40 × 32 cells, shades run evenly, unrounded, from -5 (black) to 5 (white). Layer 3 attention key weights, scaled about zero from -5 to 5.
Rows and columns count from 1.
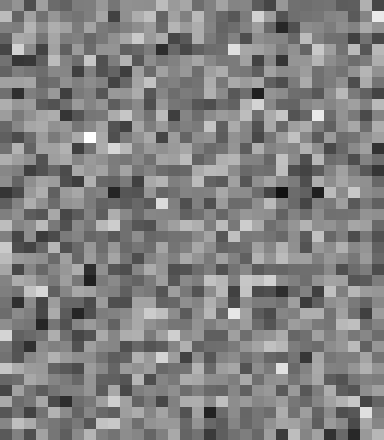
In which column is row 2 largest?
32
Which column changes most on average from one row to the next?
24
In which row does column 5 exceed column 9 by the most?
6
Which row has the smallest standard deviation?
20
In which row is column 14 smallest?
5
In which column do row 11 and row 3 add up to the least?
25
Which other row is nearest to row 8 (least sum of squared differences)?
3
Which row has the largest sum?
21
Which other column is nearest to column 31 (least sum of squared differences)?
15
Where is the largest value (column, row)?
8, 13
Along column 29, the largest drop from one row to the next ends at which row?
38
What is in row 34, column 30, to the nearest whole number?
1
